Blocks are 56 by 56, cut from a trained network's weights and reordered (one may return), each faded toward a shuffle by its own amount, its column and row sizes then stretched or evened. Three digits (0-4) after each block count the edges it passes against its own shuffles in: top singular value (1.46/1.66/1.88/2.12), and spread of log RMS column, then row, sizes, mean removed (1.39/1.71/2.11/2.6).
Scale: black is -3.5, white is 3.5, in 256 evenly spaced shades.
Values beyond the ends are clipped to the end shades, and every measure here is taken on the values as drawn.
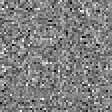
1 1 1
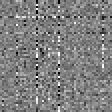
3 3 1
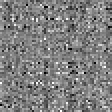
2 0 3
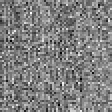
2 1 0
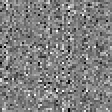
0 3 1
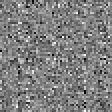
1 2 2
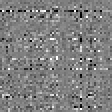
1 3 4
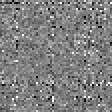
1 3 3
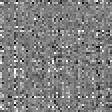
2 4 3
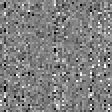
2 4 2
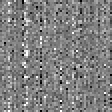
3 4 1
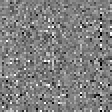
2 3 2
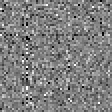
1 2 0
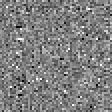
1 0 0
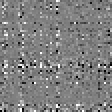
2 4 4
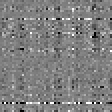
4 2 4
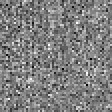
0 1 0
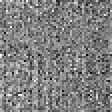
2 0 2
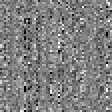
2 4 0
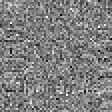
3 0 0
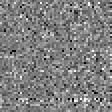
2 1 3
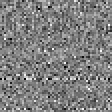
3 0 2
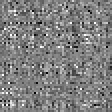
1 0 4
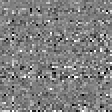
1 1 4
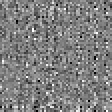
1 3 1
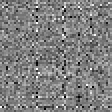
2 2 2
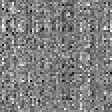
3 3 2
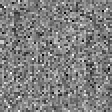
0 0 0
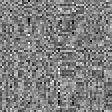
4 1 0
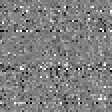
0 2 4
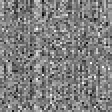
3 1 0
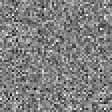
2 1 1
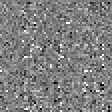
0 2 2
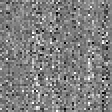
0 4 1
